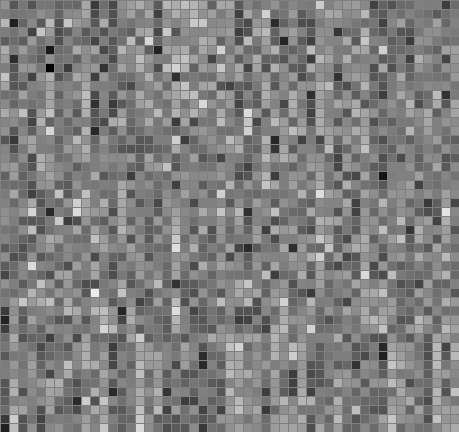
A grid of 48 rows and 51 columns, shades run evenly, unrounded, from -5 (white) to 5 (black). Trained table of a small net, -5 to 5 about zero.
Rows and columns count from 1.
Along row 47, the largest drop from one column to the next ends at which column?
2
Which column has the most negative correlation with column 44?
23
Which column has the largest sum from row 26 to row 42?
1
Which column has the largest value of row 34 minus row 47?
16
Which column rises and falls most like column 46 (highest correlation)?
10
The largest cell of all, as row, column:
8, 6
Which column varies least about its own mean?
24
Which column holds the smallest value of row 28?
20
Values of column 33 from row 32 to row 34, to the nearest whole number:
2 1 1
